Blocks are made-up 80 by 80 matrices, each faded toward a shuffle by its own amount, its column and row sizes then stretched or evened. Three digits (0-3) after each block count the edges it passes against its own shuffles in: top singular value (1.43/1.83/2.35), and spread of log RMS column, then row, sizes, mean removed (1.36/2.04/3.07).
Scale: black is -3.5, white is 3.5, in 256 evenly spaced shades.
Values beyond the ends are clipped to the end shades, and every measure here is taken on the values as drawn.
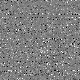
0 0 2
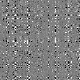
3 3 2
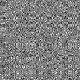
3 0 1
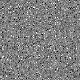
2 1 1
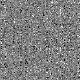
1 2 0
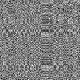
3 0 1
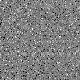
2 0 0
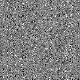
0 2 1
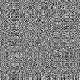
3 0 1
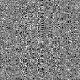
2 2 1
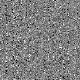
1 2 0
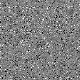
2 1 1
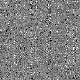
2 2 0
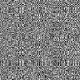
3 2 1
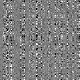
3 3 1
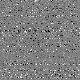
0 0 3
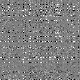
2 2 3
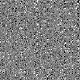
2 2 1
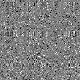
2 1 0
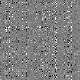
2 3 2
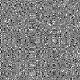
3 1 0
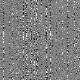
2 3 0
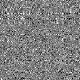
2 0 2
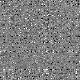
1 1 2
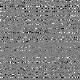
2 1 3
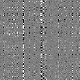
3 3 2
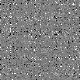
1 2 2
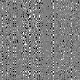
3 3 1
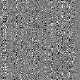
2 3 1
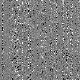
0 3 0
